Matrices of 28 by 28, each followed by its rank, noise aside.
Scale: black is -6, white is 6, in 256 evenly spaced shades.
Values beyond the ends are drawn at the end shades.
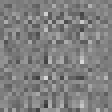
three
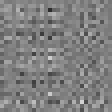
four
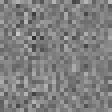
four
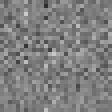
eight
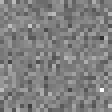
eight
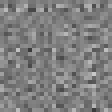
four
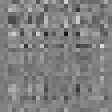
three
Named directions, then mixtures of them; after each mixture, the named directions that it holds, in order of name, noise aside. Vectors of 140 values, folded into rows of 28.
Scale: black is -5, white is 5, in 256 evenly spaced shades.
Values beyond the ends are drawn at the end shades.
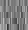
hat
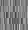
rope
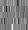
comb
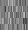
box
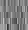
hat.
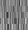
comb, hat, rope.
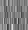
comb, hat.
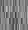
comb, rope.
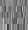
box, hat.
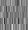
comb, rope.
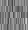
box, hat, rope.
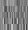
box, comb, hat.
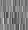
box, hat, rope.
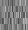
box.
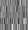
box, comb, rope.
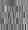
box, comb.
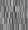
box, rope.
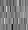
comb.
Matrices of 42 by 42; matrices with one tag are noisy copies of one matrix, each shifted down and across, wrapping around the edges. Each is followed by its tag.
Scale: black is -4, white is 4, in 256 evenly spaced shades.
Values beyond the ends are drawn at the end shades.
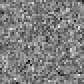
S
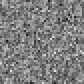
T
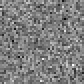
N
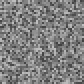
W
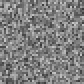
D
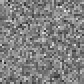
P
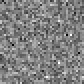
T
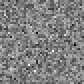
P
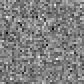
N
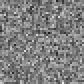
T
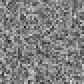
T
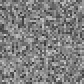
T
